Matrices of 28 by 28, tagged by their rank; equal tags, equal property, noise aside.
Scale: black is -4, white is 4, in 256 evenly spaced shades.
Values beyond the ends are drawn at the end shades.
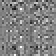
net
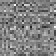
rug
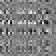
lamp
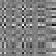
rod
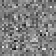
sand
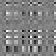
rod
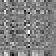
net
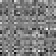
net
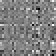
net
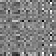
lamp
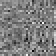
sand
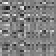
net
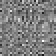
rug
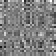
net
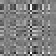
rod
